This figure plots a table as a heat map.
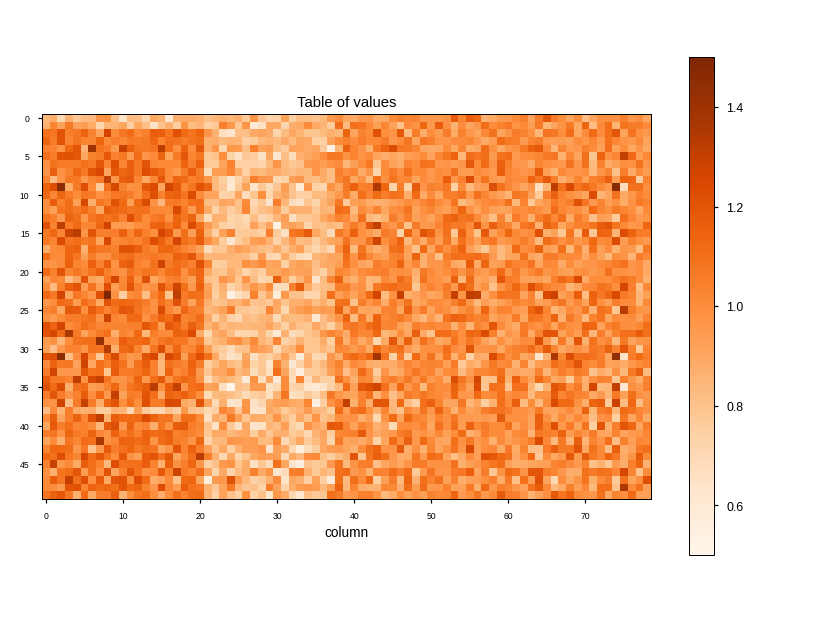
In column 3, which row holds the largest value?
28
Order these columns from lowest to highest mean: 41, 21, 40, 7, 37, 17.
21, 37, 40, 41, 7, 17
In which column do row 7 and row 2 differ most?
43
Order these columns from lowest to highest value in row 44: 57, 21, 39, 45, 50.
39, 45, 21, 50, 57
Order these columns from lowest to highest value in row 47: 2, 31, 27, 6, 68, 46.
31, 27, 46, 68, 6, 2
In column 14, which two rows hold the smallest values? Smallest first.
1, 38
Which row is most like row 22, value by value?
46
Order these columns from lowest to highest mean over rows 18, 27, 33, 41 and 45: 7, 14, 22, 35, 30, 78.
35, 22, 30, 78, 7, 14
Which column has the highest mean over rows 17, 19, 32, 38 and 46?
3
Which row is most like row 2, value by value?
16
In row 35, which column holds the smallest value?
24
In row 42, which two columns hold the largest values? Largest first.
7, 64
